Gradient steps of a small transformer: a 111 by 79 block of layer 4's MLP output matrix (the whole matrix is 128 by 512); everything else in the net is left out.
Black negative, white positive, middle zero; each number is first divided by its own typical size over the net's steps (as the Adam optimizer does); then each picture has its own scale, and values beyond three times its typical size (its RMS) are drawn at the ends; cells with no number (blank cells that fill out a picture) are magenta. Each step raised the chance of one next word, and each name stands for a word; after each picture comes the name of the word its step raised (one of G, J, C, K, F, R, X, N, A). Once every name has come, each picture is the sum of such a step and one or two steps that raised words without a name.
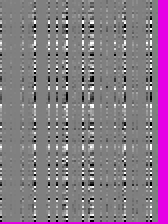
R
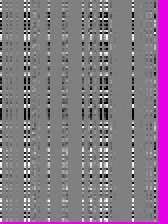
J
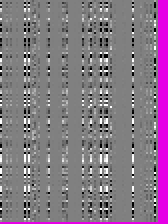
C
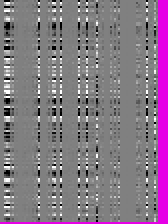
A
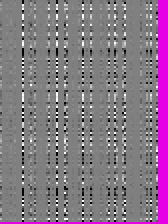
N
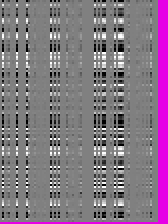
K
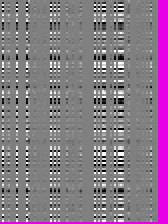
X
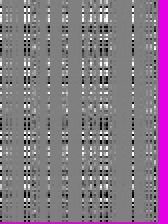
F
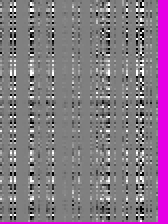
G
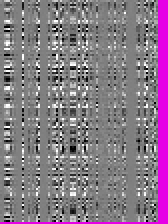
R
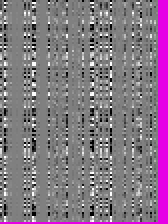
K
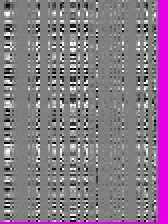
R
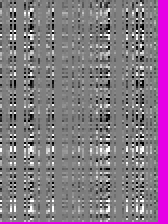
J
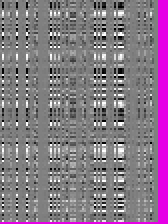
J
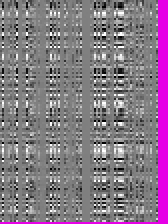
N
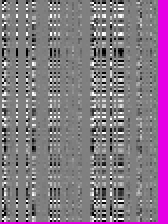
N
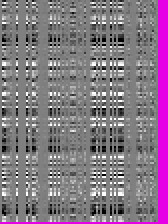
G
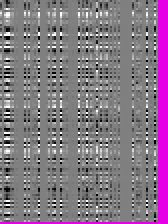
N
